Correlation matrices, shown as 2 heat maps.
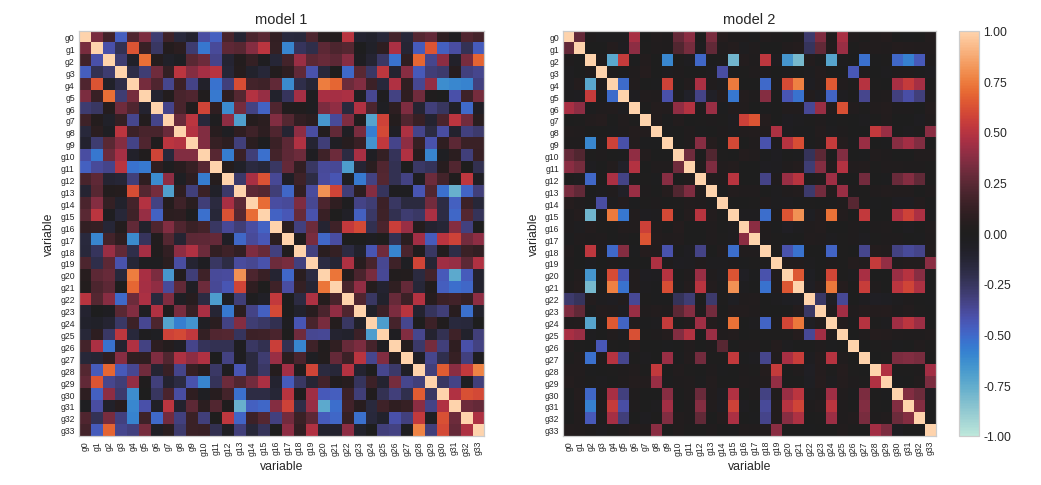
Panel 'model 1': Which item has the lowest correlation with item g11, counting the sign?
g22
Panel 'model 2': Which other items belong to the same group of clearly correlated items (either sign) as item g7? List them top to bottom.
g16, g17
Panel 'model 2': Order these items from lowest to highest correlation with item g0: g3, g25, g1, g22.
g22, g3, g1, g25
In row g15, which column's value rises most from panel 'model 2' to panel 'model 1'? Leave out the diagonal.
g5
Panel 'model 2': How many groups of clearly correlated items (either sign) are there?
5
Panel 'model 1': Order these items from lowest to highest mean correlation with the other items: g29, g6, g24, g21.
g24, g29, g6, g21
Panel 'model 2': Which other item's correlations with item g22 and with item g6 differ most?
g25
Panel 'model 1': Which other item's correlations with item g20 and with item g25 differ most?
g7
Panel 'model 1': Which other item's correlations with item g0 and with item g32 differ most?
g4
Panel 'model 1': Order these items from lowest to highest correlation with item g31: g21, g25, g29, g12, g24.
g21, g29, g24, g12, g25
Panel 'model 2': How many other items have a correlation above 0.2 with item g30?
10
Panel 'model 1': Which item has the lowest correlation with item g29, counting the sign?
g10
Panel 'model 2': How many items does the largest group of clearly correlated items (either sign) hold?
14
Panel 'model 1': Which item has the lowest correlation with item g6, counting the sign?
g12
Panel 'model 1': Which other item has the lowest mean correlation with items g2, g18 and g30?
g26
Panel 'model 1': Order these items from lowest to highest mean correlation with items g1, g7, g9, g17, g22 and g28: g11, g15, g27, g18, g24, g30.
g24, g11, g15, g18, g27, g30
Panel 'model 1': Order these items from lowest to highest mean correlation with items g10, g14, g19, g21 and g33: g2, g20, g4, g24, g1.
g1, g24, g4, g20, g2
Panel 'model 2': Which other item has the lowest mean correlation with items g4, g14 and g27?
g2
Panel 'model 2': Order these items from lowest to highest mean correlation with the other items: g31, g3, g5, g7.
g5, g3, g7, g31
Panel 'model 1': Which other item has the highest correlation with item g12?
g15
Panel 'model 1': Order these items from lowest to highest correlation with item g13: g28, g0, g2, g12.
g28, g12, g0, g2
